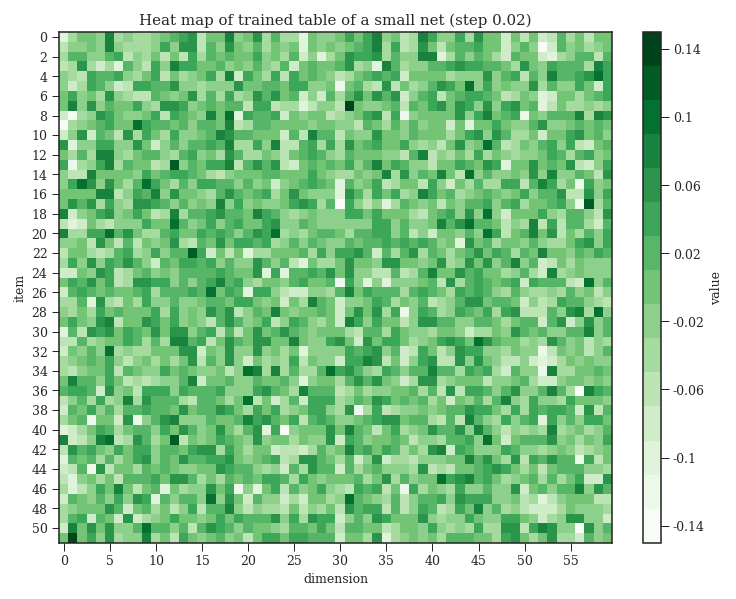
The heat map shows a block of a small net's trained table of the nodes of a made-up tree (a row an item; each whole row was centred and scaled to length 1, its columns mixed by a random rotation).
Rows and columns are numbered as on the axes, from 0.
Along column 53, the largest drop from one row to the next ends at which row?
35
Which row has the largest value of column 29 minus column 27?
34
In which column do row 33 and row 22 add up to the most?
14
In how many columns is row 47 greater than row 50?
21
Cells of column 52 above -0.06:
31
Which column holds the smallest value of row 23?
26
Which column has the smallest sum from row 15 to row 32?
30
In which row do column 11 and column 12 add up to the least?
46
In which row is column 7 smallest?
48
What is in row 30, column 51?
0
